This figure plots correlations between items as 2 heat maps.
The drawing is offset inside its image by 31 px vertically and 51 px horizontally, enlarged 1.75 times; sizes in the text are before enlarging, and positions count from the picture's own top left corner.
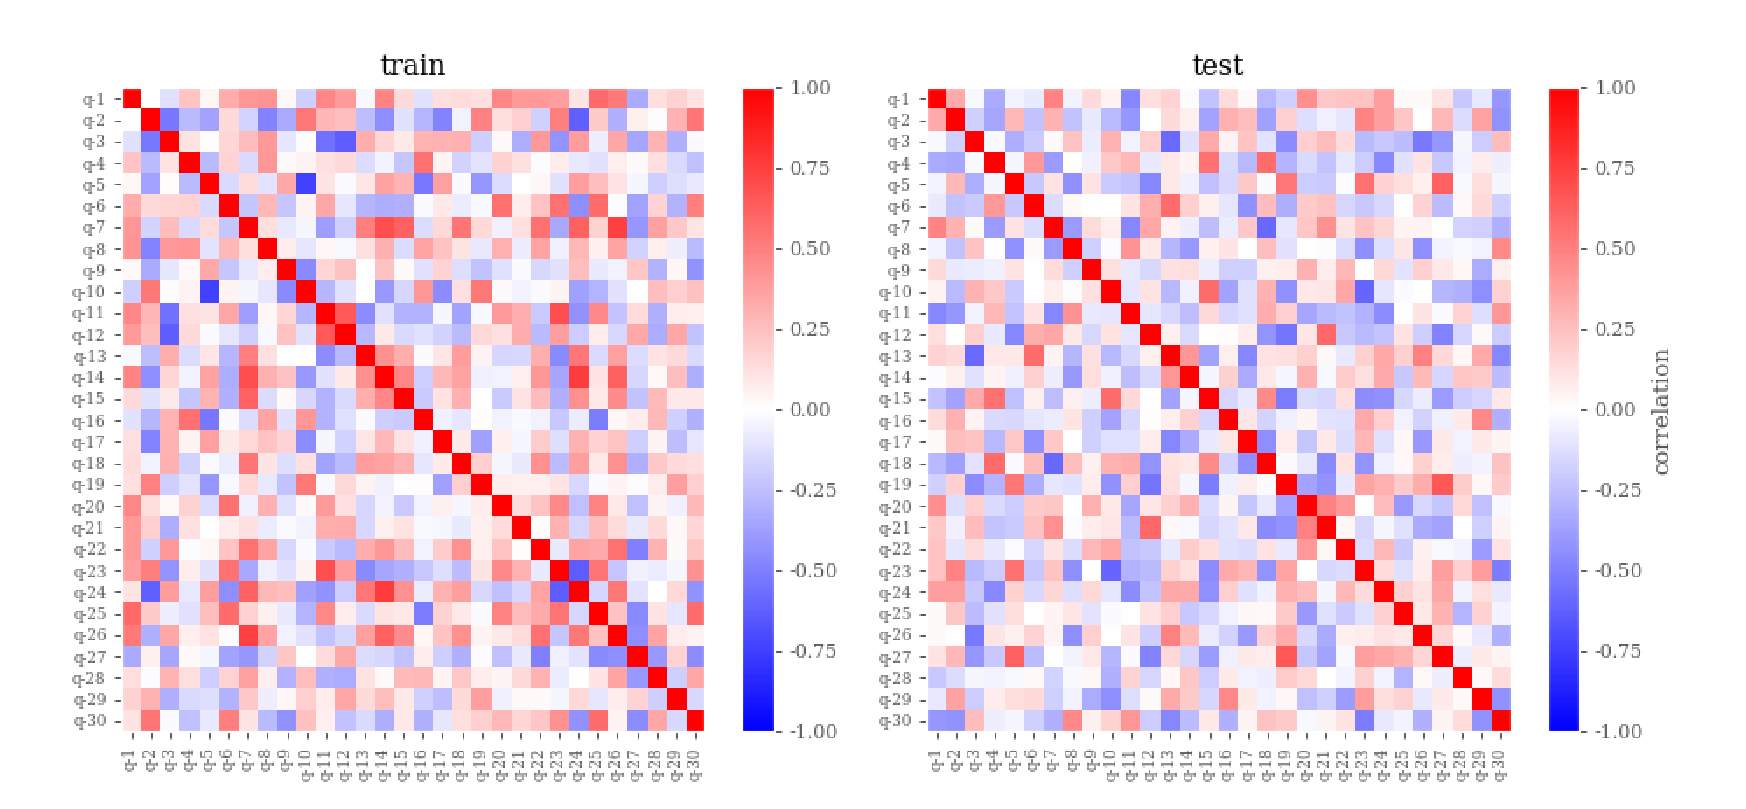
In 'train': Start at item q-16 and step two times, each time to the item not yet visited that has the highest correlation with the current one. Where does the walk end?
q-8
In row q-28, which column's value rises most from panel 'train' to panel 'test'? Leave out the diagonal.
q-11
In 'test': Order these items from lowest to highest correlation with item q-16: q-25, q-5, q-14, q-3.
q-5, q-25, q-3, q-14
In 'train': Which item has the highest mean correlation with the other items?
q-1
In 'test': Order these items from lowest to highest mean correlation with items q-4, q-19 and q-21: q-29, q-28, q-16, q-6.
q-16, q-29, q-28, q-6
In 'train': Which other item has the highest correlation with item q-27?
q-12
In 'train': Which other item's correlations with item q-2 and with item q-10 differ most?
q-16
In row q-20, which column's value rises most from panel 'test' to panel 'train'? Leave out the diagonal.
q-25
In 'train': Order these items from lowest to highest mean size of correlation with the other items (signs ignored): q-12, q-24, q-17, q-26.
q-17, q-12, q-26, q-24
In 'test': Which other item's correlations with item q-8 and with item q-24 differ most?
q-11
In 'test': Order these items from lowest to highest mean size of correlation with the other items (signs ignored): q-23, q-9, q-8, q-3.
q-9, q-8, q-3, q-23
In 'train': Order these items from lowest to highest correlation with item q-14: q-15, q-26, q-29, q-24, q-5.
q-29, q-5, q-15, q-26, q-24
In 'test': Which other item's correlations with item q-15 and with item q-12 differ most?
q-18
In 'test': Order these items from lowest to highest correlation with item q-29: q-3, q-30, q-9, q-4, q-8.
q-30, q-9, q-3, q-8, q-4
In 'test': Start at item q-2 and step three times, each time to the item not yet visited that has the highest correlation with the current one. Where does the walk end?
q-27
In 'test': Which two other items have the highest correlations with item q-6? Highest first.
q-13, q-4
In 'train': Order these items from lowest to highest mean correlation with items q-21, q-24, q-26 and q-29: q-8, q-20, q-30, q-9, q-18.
q-30, q-20, q-9, q-8, q-18
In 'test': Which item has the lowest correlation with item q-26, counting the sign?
q-3
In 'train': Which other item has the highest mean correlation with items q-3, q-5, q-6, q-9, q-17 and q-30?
q-25
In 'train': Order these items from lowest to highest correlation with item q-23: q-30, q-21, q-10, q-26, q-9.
q-26, q-9, q-10, q-21, q-30
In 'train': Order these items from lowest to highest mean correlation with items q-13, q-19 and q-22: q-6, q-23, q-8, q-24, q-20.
q-23, q-6, q-20, q-8, q-24
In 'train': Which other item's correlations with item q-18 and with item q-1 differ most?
q-11
